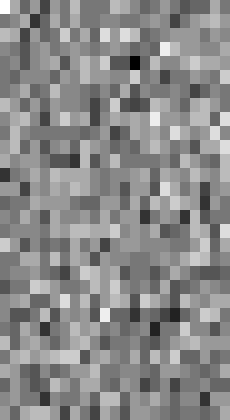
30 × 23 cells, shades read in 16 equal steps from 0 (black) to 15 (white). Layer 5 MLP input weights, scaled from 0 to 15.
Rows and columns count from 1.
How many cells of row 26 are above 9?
10
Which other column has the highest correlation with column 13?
7
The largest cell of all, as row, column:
1, 1
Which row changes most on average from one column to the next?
23
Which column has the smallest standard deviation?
2
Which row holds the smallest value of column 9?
26
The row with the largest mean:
9
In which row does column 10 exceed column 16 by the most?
24
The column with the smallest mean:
5
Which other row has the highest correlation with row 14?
4
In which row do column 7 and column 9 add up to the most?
22
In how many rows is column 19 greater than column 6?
12
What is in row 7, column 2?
8
